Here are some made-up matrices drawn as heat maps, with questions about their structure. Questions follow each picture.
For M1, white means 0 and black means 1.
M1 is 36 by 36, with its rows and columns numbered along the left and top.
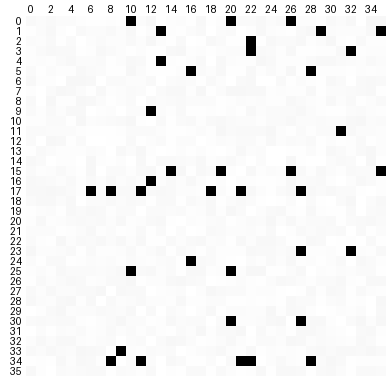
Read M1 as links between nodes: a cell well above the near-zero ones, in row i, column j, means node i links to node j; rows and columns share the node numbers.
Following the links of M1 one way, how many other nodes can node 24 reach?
2
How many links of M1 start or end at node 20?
3
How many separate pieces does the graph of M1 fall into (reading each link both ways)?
2
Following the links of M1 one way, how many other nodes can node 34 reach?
6
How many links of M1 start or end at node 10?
2
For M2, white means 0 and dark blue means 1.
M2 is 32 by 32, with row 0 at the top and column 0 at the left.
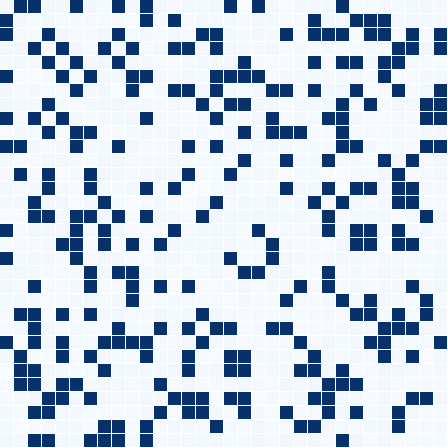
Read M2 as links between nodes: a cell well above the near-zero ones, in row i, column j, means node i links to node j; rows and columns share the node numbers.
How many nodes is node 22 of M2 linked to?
9
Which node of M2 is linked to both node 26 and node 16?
node 7
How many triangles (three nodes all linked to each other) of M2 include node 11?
5
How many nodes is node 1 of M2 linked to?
7
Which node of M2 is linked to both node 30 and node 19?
node 8
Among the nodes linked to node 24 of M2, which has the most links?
node 2
